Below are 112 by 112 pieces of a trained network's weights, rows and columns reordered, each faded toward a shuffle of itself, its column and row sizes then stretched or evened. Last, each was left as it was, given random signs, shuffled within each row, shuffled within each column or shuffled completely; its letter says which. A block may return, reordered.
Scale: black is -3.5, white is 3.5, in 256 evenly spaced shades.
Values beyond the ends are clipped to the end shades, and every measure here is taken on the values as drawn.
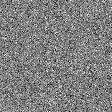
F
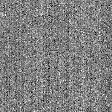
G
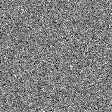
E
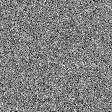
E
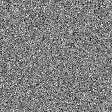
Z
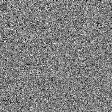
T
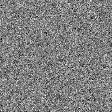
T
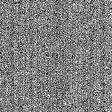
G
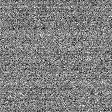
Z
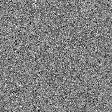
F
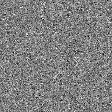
T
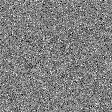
E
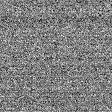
Z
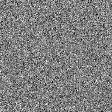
T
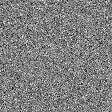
Z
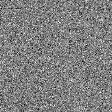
F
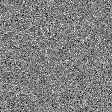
E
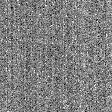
F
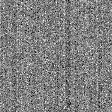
F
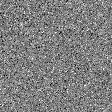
E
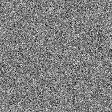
F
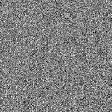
G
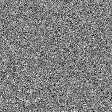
F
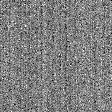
F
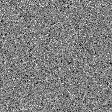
Z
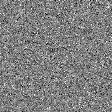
Z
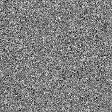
T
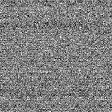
G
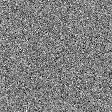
E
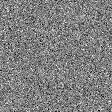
E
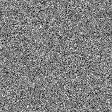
F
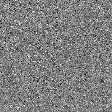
T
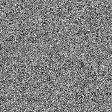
T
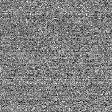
G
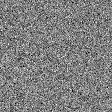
E
